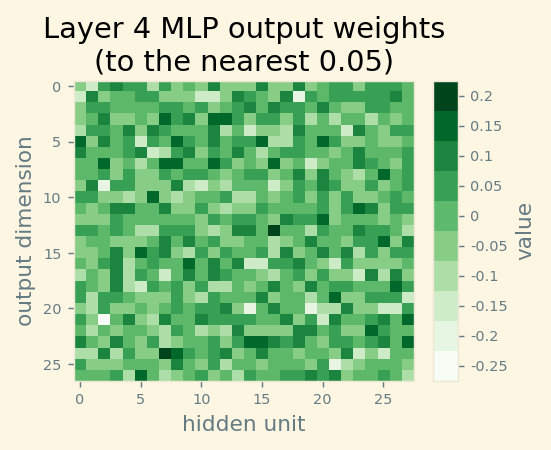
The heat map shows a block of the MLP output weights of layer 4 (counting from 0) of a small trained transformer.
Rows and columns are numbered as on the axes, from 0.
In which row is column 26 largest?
18
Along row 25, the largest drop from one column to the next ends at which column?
21
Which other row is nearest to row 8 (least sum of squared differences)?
2
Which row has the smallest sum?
20
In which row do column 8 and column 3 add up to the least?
10
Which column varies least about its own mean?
24
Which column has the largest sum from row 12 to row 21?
3
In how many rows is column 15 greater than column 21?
12
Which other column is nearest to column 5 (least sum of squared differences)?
17
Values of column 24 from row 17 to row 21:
0.1 0 0.05 -0.05 0.05
